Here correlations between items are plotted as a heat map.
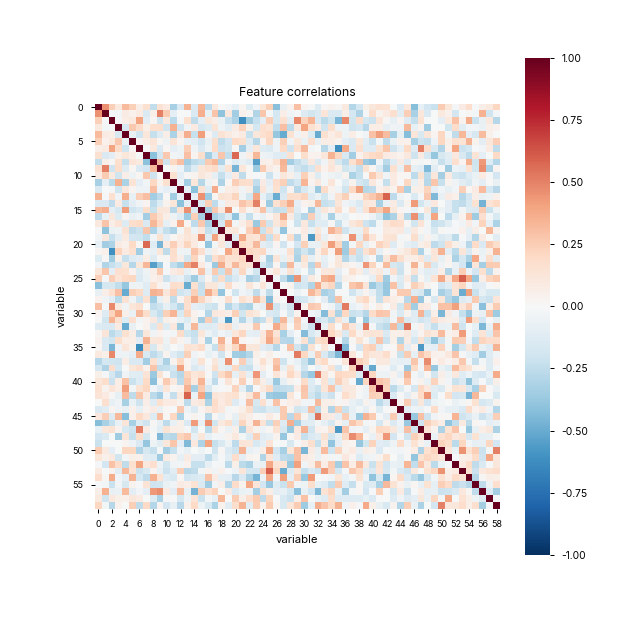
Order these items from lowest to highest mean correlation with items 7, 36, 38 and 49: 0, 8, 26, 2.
8, 0, 26, 2
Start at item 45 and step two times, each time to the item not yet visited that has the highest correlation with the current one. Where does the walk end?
39
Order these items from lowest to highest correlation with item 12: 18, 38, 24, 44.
18, 24, 44, 38
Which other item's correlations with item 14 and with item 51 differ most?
46
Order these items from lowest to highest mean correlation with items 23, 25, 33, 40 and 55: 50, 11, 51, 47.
11, 47, 51, 50
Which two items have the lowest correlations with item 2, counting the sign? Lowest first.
21, 35
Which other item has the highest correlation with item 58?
50
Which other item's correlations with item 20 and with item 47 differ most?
35
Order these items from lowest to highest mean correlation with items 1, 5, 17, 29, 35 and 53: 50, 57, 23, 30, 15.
23, 30, 57, 15, 50
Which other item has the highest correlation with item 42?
13
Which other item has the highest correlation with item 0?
1
